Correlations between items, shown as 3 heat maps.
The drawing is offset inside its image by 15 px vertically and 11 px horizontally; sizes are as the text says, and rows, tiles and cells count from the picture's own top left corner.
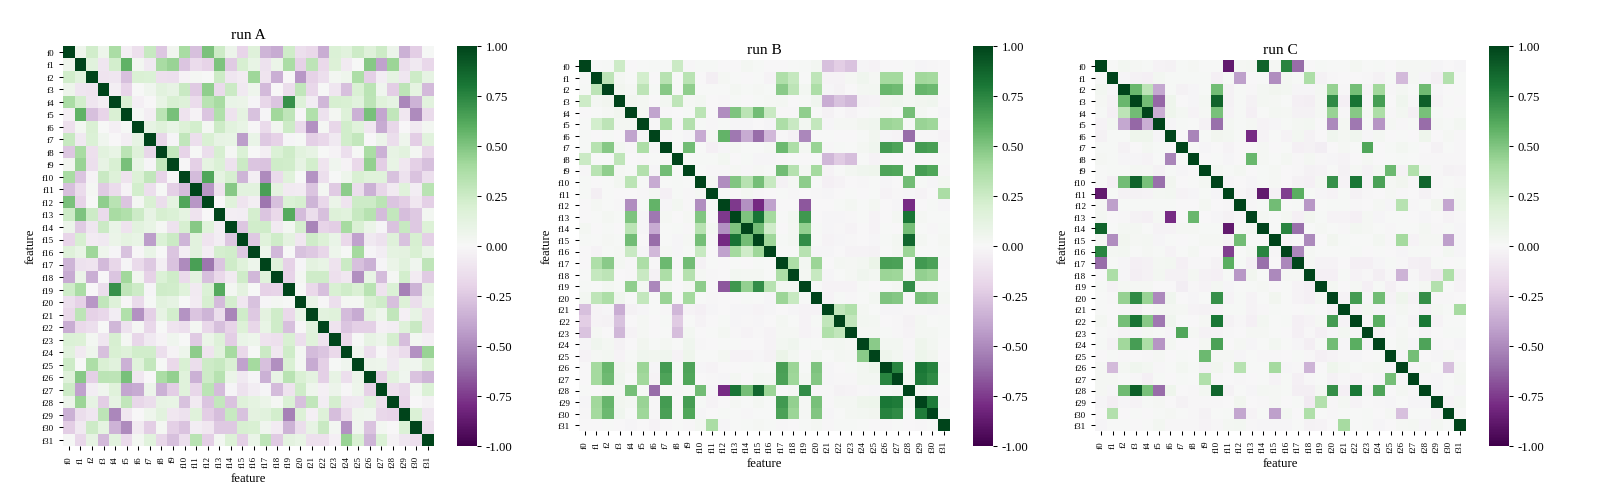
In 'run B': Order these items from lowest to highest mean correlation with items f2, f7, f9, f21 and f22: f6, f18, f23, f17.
f6, f23, f18, f17
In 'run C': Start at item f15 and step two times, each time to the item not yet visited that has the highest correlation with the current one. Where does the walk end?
f26
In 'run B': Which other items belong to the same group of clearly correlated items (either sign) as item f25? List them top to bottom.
f24
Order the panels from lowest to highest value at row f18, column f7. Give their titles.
run A, run C, run B
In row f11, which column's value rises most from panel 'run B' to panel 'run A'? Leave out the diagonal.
f17
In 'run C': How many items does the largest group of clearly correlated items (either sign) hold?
9
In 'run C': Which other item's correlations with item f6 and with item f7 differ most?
f13
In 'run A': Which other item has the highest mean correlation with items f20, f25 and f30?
f3
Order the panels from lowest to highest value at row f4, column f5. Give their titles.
run C, run B, run A
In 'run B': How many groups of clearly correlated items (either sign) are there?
5
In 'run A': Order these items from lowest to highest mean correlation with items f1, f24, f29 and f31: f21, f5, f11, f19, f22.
f22, f21, f19, f5, f11
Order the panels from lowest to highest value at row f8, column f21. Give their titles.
run B, run C, run A
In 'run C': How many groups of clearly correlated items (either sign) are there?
8
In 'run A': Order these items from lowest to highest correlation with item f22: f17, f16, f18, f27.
f16, f27, f17, f18
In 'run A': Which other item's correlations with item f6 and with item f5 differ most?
f21
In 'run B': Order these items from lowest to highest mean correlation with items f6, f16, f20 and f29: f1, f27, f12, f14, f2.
f14, f12, f1, f2, f27
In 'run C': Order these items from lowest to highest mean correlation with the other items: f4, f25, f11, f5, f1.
f5, f11, f1, f25, f4
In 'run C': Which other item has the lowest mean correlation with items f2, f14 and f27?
f11
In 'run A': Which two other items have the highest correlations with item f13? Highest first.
f19, f1
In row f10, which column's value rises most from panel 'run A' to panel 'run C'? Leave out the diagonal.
f28
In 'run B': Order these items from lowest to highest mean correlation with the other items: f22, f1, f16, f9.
f22, f16, f1, f9
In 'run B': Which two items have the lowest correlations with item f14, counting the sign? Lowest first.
f12, f6
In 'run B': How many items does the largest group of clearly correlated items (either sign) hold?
12
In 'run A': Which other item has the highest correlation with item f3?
f12
